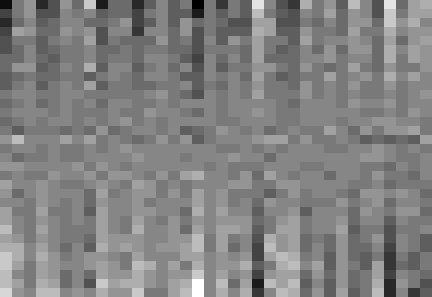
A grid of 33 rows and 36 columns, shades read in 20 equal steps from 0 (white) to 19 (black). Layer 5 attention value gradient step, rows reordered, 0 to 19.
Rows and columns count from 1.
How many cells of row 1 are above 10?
18
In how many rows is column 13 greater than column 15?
8
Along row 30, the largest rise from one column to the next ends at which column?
33
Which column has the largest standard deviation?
17
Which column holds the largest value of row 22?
23
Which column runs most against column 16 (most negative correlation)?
28
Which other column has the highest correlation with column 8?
26
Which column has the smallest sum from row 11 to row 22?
13
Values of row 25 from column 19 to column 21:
8 8 8
